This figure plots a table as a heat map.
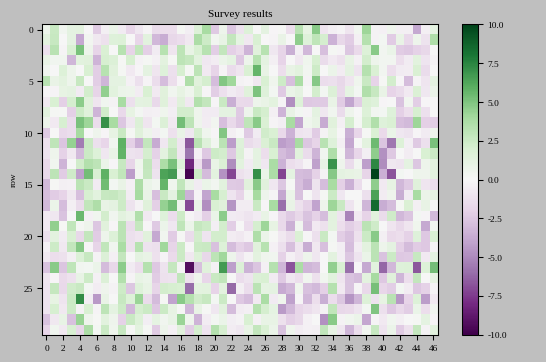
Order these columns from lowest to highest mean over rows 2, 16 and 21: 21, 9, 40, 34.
40, 34, 21, 9
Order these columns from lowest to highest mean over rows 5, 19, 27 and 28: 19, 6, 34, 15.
6, 15, 19, 34
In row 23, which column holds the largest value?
21
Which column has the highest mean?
39
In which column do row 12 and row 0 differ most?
32
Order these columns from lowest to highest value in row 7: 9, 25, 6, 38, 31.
31, 6, 25, 38, 9
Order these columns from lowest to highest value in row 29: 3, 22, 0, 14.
0, 22, 14, 3
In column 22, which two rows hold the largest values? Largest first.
5, 1
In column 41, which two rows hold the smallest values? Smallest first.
14, 11
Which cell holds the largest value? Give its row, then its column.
14, 39
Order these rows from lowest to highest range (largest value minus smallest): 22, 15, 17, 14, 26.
22, 15, 26, 17, 14
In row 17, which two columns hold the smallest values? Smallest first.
17, 28
